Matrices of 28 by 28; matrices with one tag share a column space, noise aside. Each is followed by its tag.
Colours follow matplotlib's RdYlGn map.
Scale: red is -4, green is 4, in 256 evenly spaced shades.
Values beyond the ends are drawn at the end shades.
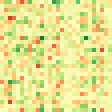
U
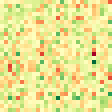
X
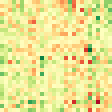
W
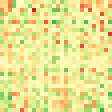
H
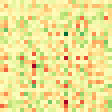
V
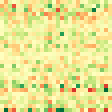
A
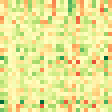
W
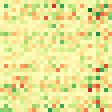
A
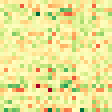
A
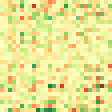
A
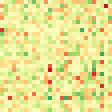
X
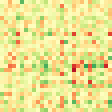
V
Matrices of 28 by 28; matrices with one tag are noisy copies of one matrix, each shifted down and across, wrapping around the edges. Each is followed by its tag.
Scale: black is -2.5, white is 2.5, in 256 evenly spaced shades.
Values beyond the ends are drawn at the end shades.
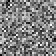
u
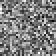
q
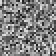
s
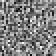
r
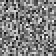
r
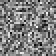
s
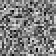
s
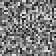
r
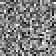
q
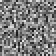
r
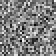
s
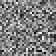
u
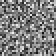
r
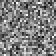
s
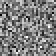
r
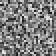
r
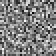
r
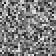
q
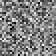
u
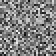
u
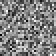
s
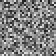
u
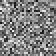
u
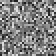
q
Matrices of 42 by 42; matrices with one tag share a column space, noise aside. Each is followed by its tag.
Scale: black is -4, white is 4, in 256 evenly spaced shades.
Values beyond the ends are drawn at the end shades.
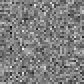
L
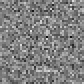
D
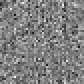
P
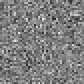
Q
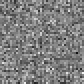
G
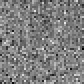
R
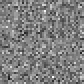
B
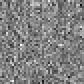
P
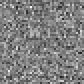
B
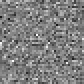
Q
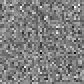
B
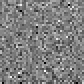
G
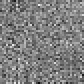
G
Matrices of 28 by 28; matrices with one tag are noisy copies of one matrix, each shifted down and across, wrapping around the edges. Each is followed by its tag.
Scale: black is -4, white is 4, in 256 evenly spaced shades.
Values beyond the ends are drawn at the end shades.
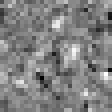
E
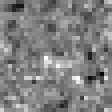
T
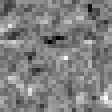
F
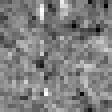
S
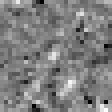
E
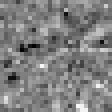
F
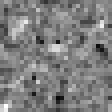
E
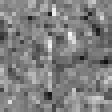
S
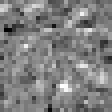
F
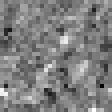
E
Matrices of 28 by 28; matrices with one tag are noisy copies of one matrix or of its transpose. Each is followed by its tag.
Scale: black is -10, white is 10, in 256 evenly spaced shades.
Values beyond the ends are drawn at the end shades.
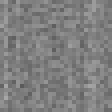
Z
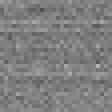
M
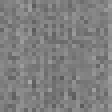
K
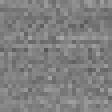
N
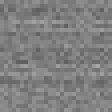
M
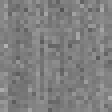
N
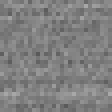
Z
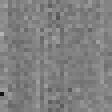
N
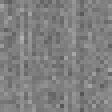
M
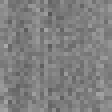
N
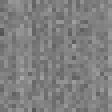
K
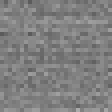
K
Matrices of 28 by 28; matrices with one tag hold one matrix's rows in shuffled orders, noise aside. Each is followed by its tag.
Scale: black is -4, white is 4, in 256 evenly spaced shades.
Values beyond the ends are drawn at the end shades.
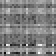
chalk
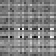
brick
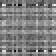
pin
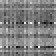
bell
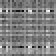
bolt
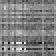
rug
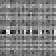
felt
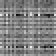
bell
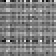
felt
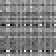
felt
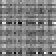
pin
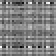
bolt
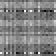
bell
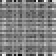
pin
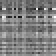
pin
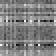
bell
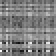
bolt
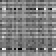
pin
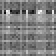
chalk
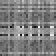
brick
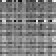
pin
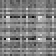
chalk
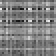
bolt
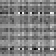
brick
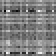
chalk
